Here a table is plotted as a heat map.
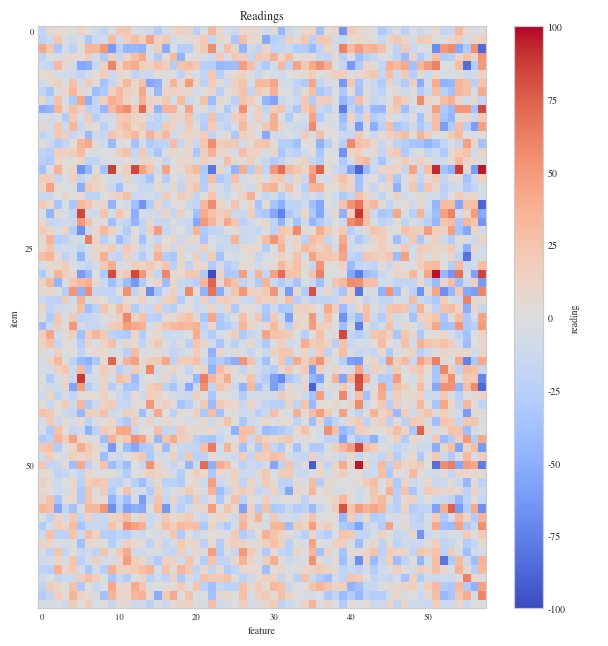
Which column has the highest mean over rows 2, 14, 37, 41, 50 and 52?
41
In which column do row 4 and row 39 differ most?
55
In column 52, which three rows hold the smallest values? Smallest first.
61, 30, 11
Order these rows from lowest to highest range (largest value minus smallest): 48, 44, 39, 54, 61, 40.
54, 44, 39, 61, 48, 40
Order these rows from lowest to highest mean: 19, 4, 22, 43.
22, 19, 43, 4
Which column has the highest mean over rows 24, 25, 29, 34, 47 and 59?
35
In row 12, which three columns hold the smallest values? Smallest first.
29, 6, 25
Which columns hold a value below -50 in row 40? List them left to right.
30, 31, 36, 39, 57
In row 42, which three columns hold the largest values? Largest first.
39, 36, 44
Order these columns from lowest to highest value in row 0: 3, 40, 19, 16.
16, 3, 19, 40
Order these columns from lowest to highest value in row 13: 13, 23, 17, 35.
13, 35, 23, 17
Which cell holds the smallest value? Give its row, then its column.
28, 22
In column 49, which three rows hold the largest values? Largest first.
46, 8, 38
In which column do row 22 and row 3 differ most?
57
